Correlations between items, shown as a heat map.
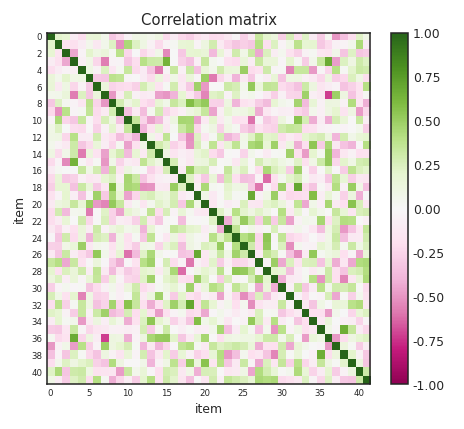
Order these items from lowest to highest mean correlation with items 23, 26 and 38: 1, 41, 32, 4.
1, 32, 4, 41
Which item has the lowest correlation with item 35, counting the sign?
29
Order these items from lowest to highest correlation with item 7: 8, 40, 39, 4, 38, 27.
8, 39, 40, 27, 38, 4
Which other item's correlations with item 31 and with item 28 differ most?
25
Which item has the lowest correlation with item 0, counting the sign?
37
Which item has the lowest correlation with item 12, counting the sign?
18
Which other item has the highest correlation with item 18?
32
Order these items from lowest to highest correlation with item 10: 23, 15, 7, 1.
15, 23, 7, 1
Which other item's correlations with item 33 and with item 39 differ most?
20
